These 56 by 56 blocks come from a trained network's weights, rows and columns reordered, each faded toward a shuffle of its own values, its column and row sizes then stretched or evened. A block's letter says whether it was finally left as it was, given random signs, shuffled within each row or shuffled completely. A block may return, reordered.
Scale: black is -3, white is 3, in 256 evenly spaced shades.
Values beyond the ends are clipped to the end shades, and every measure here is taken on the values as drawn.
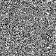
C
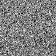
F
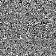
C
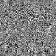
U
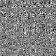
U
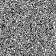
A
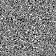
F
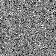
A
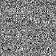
U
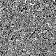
F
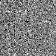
C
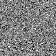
F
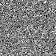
F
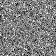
A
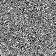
A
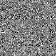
C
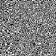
U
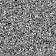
F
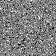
A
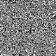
C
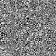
U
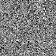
C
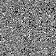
C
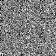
C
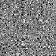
U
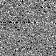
F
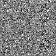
C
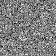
F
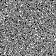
A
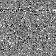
F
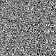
C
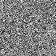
F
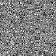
U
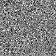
C
